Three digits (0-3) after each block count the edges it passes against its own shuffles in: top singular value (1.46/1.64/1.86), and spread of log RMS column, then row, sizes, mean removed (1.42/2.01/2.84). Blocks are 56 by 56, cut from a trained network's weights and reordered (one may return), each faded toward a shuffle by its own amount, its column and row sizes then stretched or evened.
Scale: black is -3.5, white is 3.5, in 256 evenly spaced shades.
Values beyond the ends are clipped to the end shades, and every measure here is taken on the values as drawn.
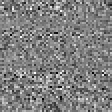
1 1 2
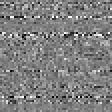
3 0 3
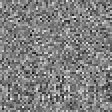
2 0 1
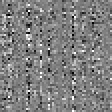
0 3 1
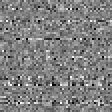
2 0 3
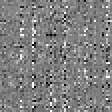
2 3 2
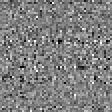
1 1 2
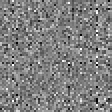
2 2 1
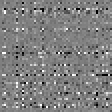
3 2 3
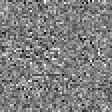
0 1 1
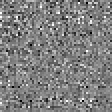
0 1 2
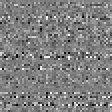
0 1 3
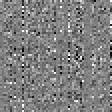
0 3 1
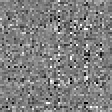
0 2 2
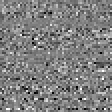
1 0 3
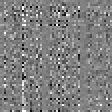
3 3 2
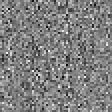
1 2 0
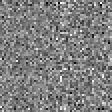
0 1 1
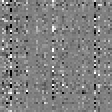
1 3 2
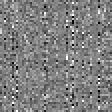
0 3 0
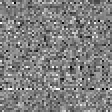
1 0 2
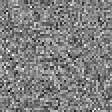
1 0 0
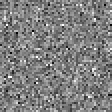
0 1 1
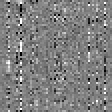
3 3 1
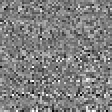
2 1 2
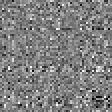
3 2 2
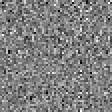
0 1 1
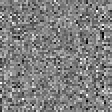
2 2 0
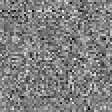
1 0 1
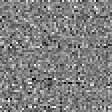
0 0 2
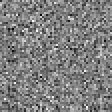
1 1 0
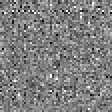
0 1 1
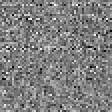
1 0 2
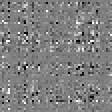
0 3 3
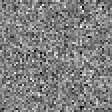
0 1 0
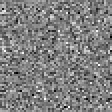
1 0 1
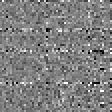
2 2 2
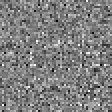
2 0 2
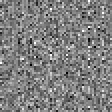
1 2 0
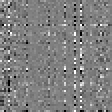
3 3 2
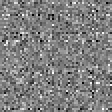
2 2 2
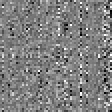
2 3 1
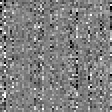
0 3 0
